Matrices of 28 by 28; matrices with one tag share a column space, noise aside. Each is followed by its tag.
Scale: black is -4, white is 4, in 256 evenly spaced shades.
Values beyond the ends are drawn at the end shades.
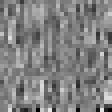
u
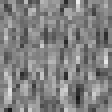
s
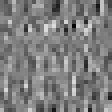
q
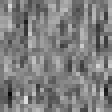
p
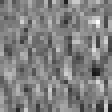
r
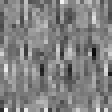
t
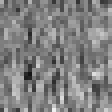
s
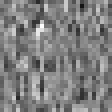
q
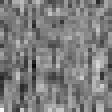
s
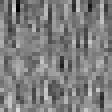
p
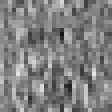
s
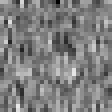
r
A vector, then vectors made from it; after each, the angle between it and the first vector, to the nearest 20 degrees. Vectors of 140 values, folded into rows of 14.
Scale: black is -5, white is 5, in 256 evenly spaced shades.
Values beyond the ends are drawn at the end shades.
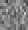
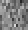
100 degrees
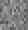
80 degrees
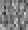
60 degrees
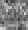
40 degrees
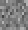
140 degrees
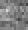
60 degrees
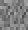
140 degrees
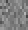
40 degrees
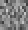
20 degrees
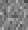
60 degrees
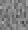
120 degrees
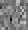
60 degrees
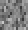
120 degrees
